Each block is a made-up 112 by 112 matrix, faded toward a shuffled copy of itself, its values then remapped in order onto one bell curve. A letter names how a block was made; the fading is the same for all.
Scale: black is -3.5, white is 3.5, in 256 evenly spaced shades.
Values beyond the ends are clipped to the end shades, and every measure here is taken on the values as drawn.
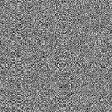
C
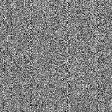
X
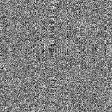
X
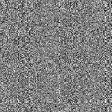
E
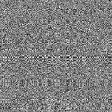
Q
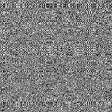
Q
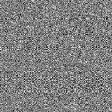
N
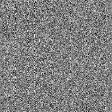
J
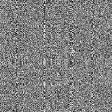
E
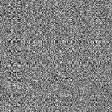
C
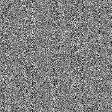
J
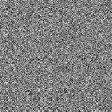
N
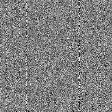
J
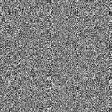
E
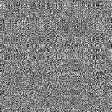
C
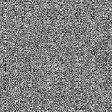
X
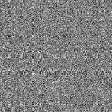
N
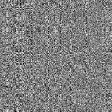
E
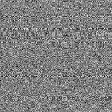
Q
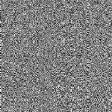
E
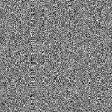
E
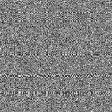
Q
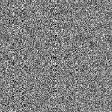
X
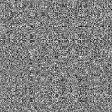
N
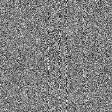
J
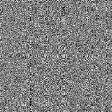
E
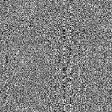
E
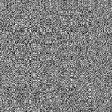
C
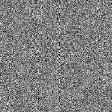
X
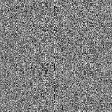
X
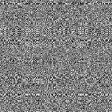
Q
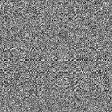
N
